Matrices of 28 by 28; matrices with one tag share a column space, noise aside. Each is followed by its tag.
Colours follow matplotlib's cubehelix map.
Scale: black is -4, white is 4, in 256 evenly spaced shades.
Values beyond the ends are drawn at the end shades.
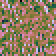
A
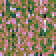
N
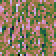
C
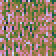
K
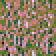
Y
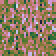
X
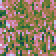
Y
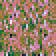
N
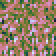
X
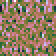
A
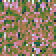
A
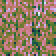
N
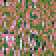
Y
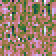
K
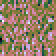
X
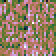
K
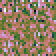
A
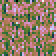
K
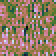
C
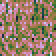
K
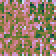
K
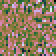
A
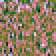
A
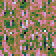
Y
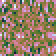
A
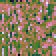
K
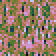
C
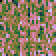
K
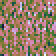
N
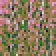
N
